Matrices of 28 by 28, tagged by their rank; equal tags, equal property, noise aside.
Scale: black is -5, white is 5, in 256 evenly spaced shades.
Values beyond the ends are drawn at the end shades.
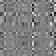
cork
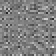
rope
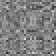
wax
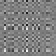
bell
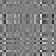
bell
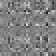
wax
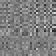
cork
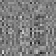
wax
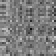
wax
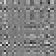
wax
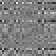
cork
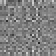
rope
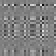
bell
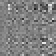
wax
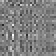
wax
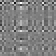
bell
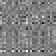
cork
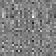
rope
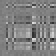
bell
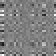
bell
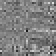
rope
